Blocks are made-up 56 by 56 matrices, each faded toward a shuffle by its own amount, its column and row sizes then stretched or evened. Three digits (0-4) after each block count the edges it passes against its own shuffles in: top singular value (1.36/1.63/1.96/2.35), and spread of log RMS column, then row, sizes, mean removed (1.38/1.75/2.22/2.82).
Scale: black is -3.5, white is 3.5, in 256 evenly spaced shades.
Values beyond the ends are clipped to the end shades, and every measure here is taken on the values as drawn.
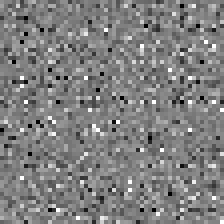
2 1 2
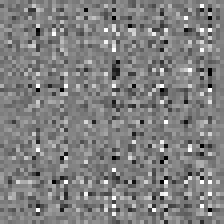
2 4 3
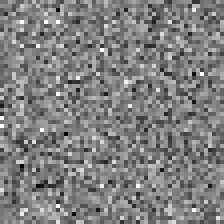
1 1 0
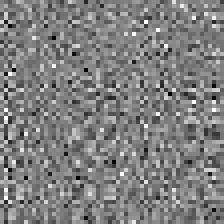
4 2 1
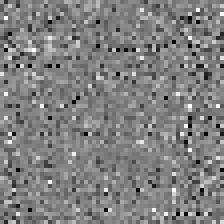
0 2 2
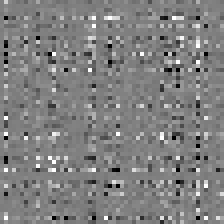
1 4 4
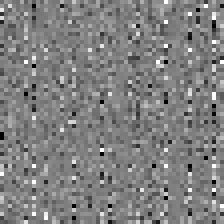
1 4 0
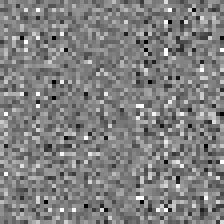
0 3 1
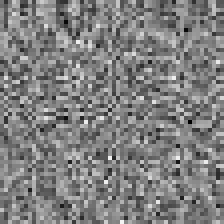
3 1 1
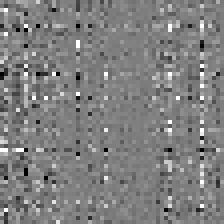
3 4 2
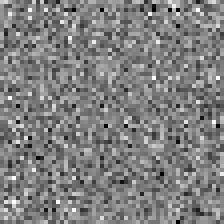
1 1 1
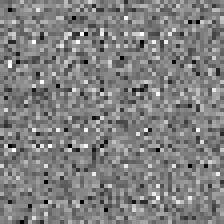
2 0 2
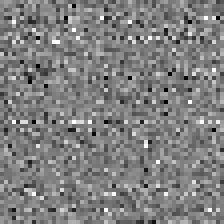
0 0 3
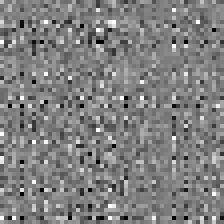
2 4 3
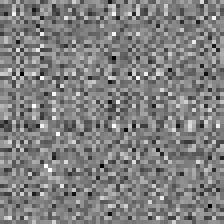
4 1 2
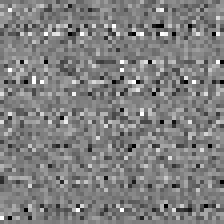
0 0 4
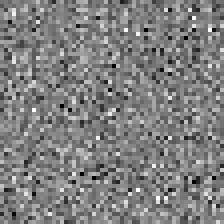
2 1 1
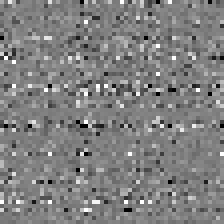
0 2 4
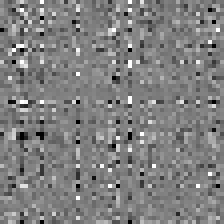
3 4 3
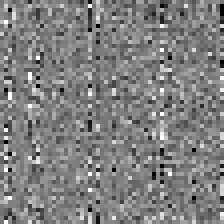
2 4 0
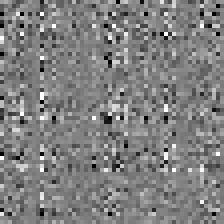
1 4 3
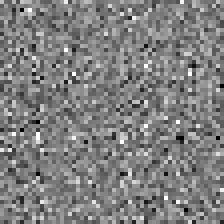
1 2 1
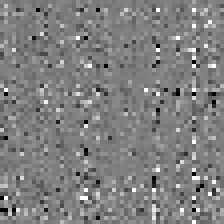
1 3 2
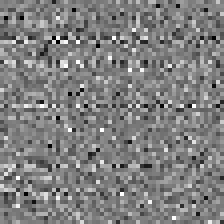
3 0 2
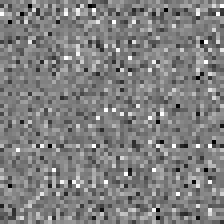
2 1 2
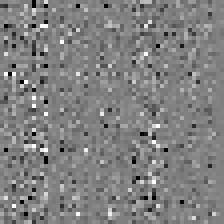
0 4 1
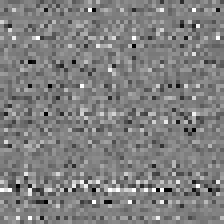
1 0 4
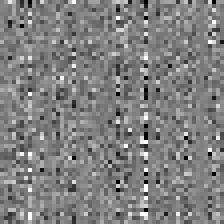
3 4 1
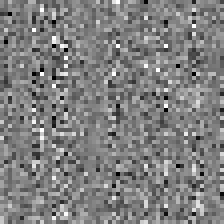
0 4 0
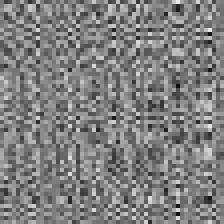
4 4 0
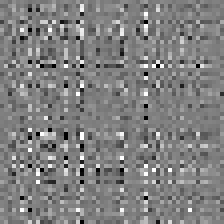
4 4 4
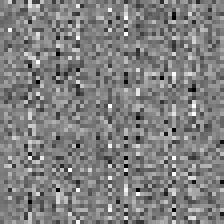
2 4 0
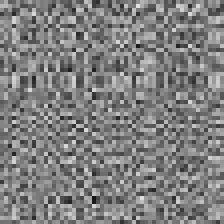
4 3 1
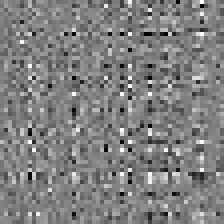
4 3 3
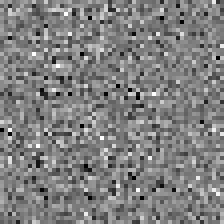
2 2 1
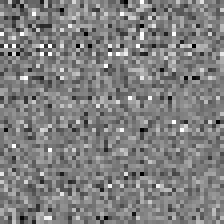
1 1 3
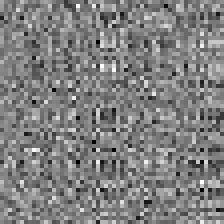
4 2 2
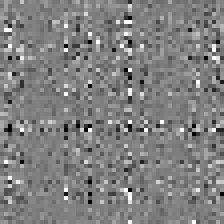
1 4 3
